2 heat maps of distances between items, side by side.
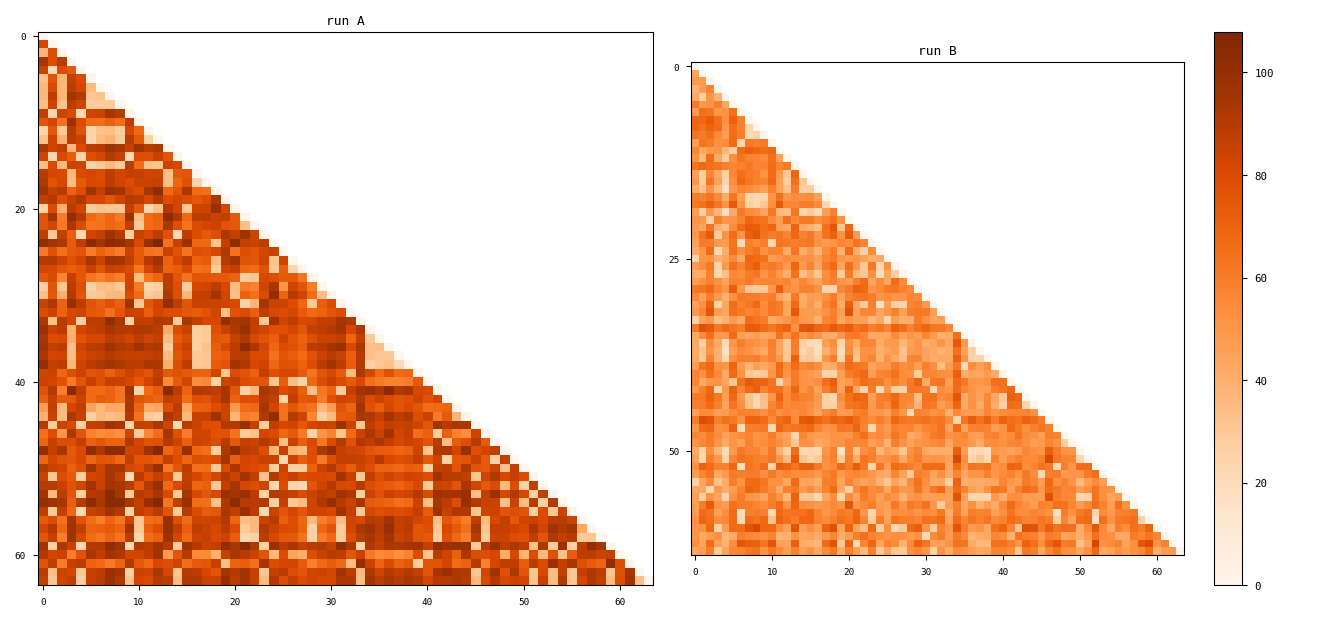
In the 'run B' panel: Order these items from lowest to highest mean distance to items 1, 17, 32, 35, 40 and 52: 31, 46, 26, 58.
58, 31, 26, 46
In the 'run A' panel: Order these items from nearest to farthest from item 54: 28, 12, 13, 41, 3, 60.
60, 13, 3, 28, 41, 12
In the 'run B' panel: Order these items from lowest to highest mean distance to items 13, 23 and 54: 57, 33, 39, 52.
33, 52, 39, 57
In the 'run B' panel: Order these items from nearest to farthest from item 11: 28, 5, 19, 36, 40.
5, 19, 36, 28, 40
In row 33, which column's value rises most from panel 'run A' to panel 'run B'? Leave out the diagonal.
9
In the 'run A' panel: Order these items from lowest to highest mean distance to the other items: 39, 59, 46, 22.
46, 22, 39, 59
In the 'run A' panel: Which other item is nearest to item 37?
38
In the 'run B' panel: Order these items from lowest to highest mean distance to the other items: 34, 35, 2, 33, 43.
33, 35, 43, 2, 34
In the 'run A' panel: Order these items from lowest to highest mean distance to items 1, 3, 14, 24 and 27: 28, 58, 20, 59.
59, 28, 58, 20
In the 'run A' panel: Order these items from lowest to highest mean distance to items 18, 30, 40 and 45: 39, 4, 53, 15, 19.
4, 53, 15, 39, 19
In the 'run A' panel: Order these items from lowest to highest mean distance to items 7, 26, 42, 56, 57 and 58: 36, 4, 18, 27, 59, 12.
27, 12, 18, 4, 36, 59
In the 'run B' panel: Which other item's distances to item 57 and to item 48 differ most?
13
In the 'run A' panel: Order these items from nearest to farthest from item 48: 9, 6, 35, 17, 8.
17, 35, 9, 6, 8
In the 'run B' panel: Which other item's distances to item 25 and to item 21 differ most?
62
